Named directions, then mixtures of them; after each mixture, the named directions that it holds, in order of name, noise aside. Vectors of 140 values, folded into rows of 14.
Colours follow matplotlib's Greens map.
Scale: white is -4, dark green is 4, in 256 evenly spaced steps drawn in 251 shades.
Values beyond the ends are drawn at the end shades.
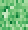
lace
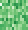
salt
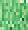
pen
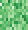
salt.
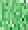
pen.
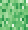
lace, pen, salt.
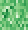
lace.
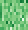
pen.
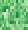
lace.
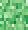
lace, pen, salt.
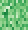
lace, salt.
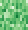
lace, pen, salt.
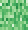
pen, salt.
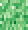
lace, salt.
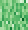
pen.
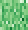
pen.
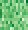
pen, salt.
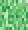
lace, pen, salt.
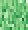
lace, pen.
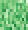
lace, pen.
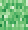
lace, pen, salt.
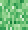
lace, pen, salt.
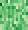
salt.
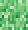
lace, pen.
